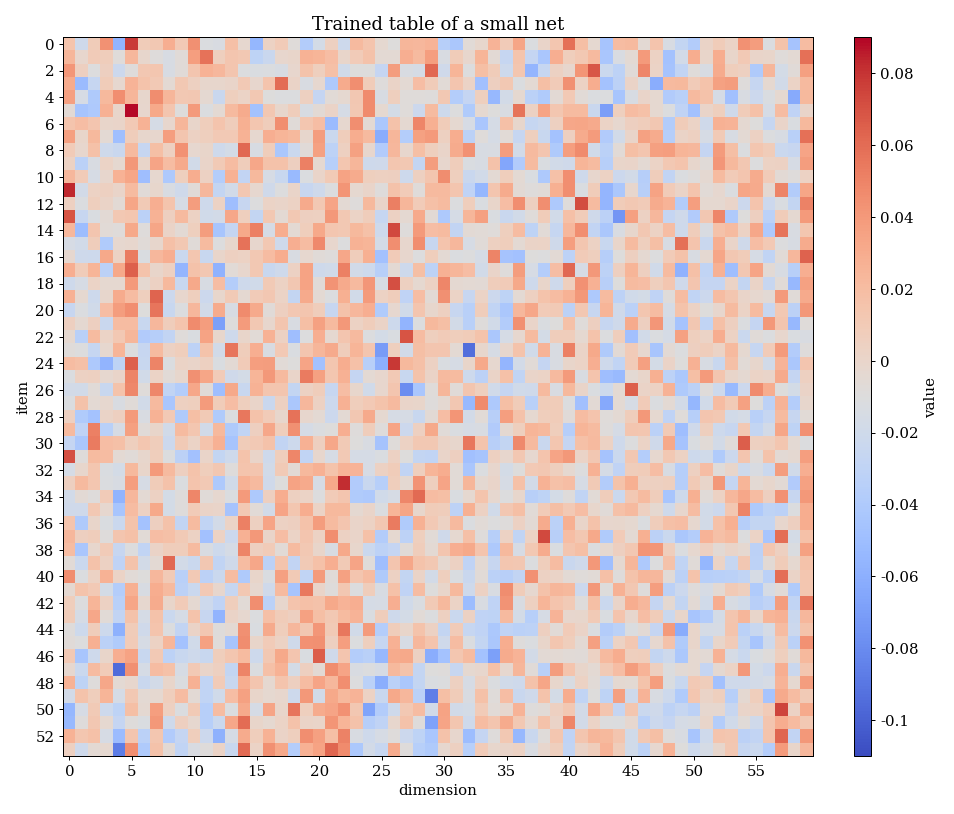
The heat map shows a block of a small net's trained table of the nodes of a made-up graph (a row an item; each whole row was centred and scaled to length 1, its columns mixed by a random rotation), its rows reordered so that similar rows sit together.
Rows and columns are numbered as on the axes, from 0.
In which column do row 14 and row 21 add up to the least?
12
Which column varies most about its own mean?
4
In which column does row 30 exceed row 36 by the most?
54
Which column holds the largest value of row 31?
0
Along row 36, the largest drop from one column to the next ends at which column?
27
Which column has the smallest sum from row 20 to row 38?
58
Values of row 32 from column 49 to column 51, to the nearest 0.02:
-0.04 0 0.02
